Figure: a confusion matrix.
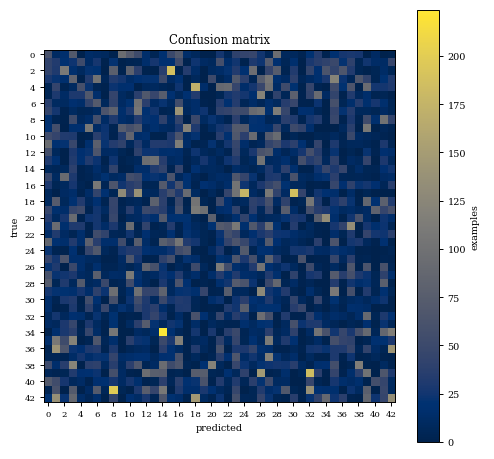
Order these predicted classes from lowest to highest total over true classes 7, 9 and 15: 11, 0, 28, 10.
0, 10, 28, 11
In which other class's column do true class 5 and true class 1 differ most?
26
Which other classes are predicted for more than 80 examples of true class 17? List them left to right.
9, 11, 23, 24, 27, 30
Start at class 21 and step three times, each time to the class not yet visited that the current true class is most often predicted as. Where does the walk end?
10
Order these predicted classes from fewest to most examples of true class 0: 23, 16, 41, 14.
41, 14, 23, 16
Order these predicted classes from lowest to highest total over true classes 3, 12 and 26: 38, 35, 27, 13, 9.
9, 38, 13, 35, 27
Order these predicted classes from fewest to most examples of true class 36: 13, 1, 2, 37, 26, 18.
13, 26, 18, 37, 2, 1
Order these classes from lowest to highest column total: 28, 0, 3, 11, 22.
22, 28, 0, 11, 3
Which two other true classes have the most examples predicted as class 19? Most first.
39, 40
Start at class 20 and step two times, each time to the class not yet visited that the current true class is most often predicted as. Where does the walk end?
14
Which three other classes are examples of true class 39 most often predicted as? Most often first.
32, 26, 12
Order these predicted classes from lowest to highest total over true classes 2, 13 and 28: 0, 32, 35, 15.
32, 35, 0, 15
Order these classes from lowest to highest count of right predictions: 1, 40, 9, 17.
1, 40, 9, 17
